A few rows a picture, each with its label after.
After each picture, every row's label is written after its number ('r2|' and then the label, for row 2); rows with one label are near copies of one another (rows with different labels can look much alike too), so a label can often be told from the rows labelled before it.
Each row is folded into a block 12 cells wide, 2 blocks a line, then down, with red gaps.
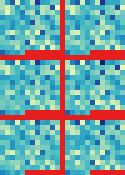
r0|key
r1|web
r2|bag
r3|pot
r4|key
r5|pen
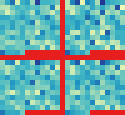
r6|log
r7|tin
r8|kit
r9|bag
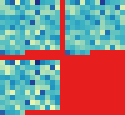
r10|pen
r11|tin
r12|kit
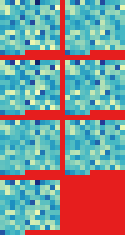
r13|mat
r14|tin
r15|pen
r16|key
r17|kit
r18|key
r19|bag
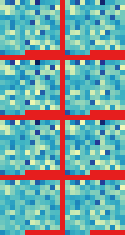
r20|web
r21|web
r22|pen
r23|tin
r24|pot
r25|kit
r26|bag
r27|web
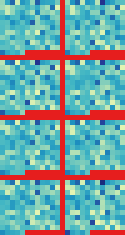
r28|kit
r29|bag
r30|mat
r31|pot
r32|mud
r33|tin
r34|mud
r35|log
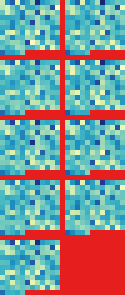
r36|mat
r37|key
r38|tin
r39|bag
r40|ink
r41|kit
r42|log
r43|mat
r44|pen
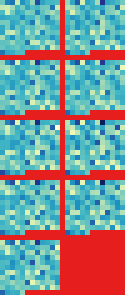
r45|web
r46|log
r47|log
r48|tin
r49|tin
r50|log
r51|pen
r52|log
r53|mat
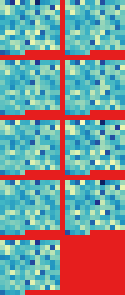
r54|tin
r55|mud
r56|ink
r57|key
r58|kit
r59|key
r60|mud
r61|kit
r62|kit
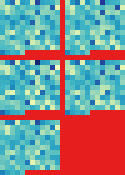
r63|kit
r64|pot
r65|key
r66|pot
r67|bag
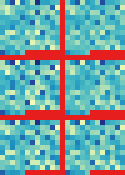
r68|tin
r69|web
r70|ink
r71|pot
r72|web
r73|mat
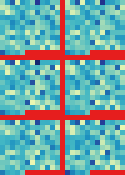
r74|log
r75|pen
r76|ink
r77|key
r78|mud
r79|tin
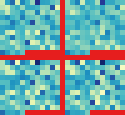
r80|mat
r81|log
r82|pen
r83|mud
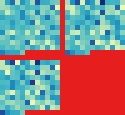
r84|key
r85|pot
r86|ink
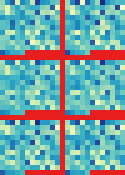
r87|bag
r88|ink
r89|bag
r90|mat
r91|web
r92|bag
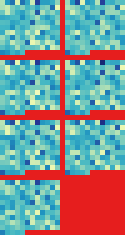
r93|pot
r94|ink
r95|bag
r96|pot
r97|web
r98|bag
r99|mud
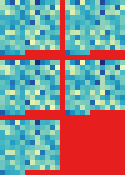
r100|mud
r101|pot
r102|bag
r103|kit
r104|mud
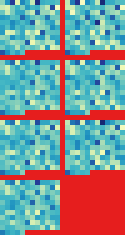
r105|tin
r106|ink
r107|tin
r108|kit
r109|kit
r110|bag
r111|mat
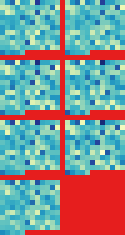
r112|mud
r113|pot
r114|web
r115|log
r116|ink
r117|kit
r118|mud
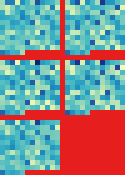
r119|kit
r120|web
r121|log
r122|tin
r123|mat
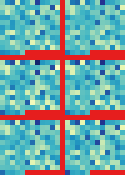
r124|key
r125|pot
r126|pot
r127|pot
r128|pot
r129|ink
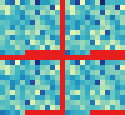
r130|pot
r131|tin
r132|kit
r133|ink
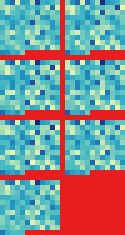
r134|kit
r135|pot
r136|key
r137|log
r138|key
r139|key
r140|bag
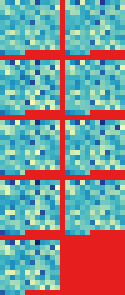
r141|mat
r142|pen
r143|mud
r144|mat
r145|kit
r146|pot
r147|tin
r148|pot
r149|tin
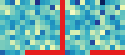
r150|log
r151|mud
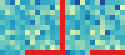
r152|mud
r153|tin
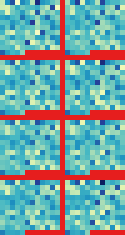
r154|kit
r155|ink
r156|mud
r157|bag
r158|bag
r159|kit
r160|bag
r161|pen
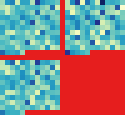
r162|kit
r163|ink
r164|mud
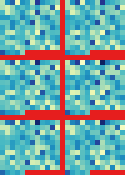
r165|kit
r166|mud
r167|key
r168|pen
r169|pot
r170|bag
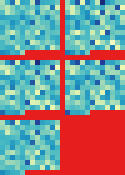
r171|kit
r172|key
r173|web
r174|web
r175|mud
